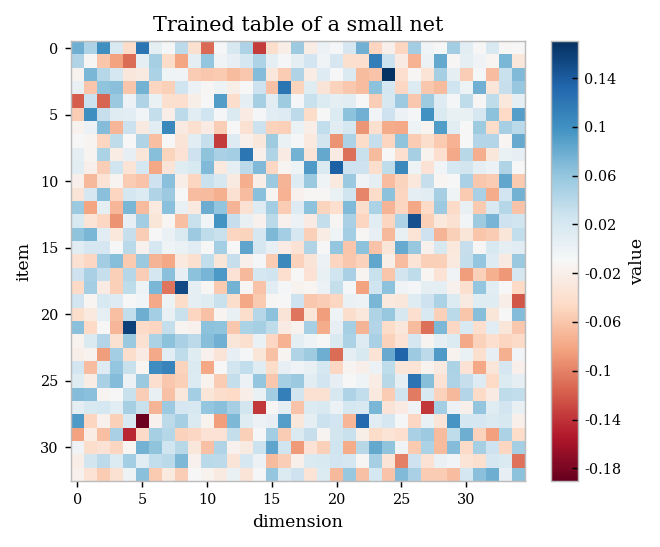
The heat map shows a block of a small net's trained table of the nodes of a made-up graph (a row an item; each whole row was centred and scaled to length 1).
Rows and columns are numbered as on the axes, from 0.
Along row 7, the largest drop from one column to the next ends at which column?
11
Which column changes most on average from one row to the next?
26
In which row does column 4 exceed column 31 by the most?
21
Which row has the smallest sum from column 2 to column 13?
29
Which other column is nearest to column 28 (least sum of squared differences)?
18
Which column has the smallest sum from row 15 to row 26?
33
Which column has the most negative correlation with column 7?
16
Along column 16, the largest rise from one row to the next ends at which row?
3
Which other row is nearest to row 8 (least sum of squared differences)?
15
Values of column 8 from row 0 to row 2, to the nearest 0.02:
0.04 -0.08 0
